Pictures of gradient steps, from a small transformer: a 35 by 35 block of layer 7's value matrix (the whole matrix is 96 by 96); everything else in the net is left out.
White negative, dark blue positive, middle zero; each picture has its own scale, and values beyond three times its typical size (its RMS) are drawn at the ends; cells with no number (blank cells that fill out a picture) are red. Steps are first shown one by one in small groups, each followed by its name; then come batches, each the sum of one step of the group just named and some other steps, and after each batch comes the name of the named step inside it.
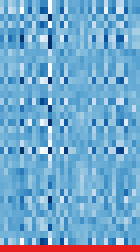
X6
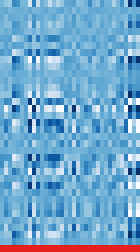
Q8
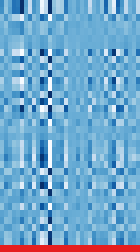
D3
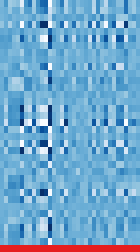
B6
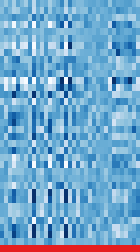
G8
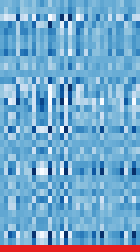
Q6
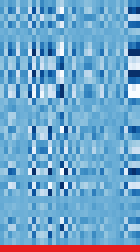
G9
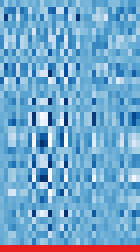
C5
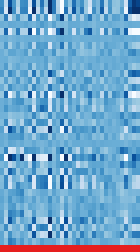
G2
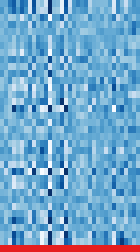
D3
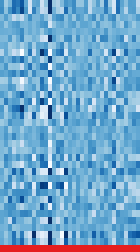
D3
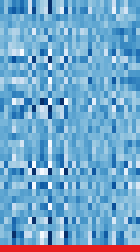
D3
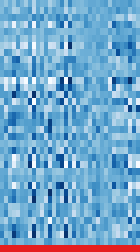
G8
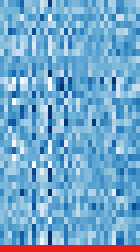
G8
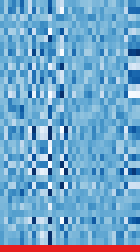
G9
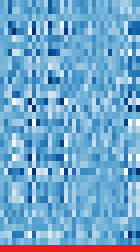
Q8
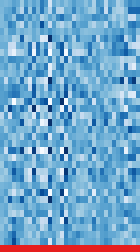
X6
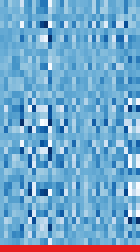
B6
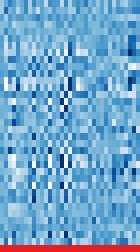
G8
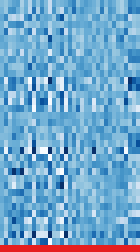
X6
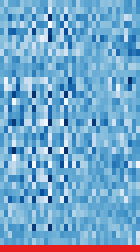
G8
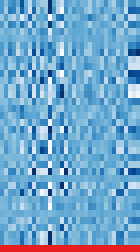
G9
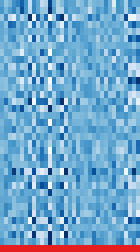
D3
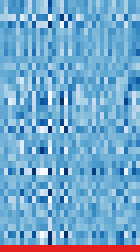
Q6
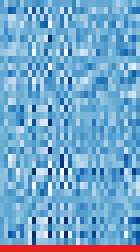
B6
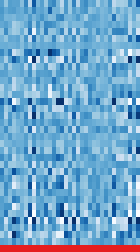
Q8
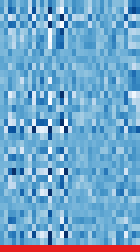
G2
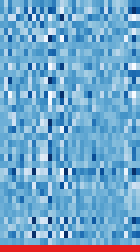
G2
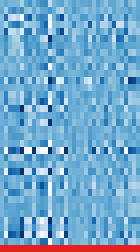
B6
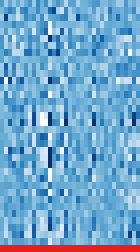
C5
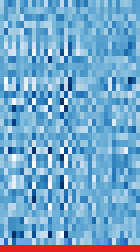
G8
